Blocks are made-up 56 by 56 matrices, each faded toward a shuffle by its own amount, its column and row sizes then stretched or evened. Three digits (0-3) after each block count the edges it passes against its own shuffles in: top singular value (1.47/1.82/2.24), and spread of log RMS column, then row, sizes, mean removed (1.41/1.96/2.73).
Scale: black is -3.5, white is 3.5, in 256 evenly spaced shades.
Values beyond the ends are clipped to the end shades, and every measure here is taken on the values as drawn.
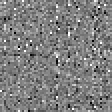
0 2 0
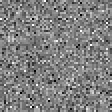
1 0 0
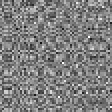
3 0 1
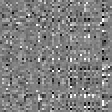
3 2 1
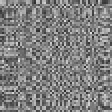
3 1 1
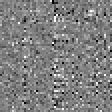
2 2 1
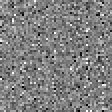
0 2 0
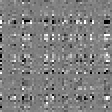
3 3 3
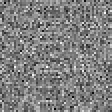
2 0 0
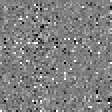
0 2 2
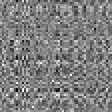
3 2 2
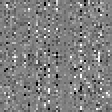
1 3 1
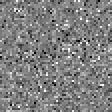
1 0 1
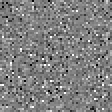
0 1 0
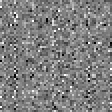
2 2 1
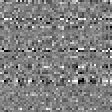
3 1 3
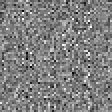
2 2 0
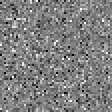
0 1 0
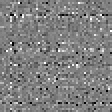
2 1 2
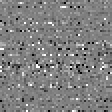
0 0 3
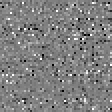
0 0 2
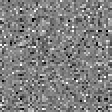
2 1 1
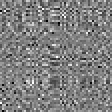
3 0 2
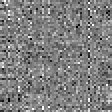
2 2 0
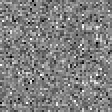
0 1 0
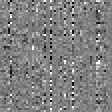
2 3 1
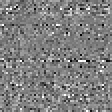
1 1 3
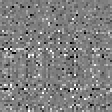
2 0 2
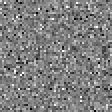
0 0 1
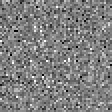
0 0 1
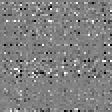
0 2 3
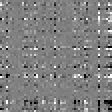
3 3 3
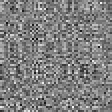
3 1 2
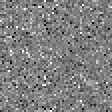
0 0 1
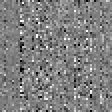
1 3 1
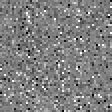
1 1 0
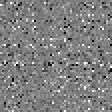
0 1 2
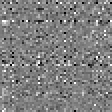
2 2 2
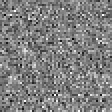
2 0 2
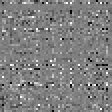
1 2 3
